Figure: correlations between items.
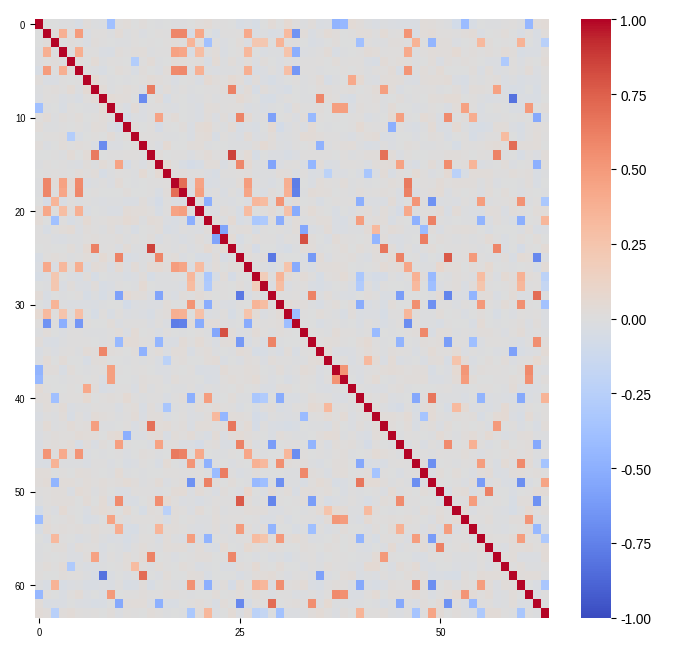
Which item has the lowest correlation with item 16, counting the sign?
41
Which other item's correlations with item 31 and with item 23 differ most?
33
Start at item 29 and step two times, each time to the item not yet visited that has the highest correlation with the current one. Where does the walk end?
34
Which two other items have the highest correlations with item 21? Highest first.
49, 40
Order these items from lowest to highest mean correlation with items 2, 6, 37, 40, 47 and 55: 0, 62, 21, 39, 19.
21, 0, 62, 39, 19
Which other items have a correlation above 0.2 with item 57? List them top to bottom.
7, 14, 24, 43
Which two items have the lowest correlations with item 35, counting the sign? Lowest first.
59, 13
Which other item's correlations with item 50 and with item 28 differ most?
56
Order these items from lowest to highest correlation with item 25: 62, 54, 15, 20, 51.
62, 20, 54, 15, 51
